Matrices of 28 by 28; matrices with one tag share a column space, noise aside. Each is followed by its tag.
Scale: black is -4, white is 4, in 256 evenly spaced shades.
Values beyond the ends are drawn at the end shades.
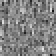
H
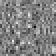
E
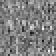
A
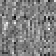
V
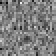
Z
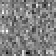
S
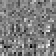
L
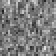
H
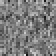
V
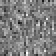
V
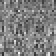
L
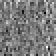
H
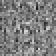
A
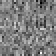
Z
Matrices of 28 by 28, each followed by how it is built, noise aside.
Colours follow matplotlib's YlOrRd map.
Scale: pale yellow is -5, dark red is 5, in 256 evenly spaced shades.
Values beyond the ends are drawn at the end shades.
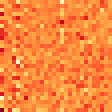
uneven columns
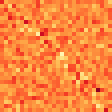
banded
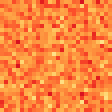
noise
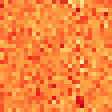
uneven columns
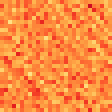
Toeplitz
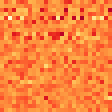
uneven rows
